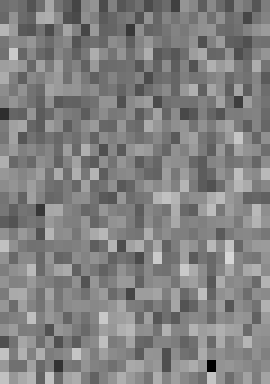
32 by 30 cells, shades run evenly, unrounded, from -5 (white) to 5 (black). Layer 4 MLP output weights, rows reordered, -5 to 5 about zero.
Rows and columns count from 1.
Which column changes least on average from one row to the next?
20
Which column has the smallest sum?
25
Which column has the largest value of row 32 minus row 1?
11
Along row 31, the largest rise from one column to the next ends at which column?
24
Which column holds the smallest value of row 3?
1
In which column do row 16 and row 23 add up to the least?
21
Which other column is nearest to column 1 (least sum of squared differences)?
9
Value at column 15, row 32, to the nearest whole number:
-1
